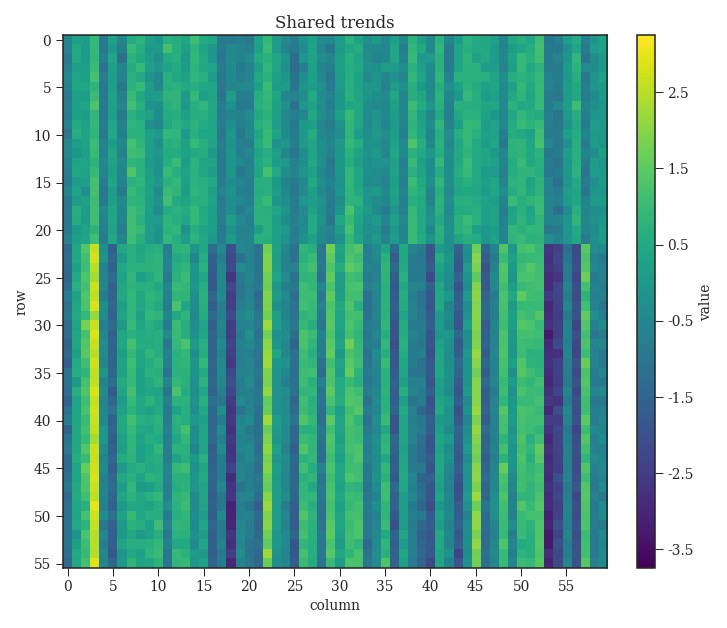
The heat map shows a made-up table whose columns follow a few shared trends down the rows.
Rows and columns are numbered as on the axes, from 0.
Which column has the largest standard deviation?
56
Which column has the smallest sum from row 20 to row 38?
53
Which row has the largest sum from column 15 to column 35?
24
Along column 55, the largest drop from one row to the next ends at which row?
22
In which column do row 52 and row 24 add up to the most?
3
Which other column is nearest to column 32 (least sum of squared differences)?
51
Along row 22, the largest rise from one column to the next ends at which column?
57
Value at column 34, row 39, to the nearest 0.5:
-0.5
